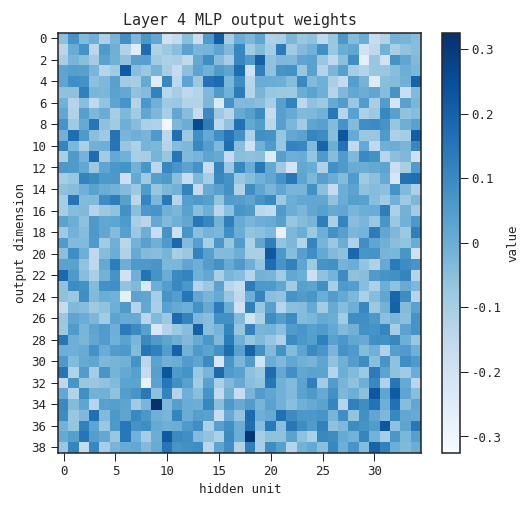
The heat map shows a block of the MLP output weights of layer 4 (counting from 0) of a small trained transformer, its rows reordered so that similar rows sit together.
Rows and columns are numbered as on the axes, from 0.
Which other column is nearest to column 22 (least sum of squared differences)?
33
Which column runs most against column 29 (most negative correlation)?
19
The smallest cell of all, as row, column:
8, 10
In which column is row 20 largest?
20
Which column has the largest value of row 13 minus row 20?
34
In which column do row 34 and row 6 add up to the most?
9
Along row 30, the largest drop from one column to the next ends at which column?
15
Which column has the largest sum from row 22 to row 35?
32
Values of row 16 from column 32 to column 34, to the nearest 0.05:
-0.1 0 -0.1
